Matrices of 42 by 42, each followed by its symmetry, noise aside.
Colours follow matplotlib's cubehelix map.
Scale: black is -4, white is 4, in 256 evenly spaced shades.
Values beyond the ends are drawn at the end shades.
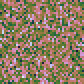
same after a half turn.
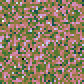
symmetric.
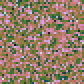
no symmetry.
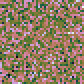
symmetric across the other diagonal.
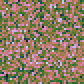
no symmetry.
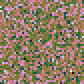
symmetric.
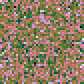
mirrored left to right.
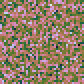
no symmetry.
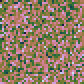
symmetric.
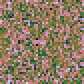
mirrored top to bottom.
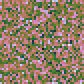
mirrored top to bottom.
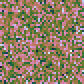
antisymmetric.
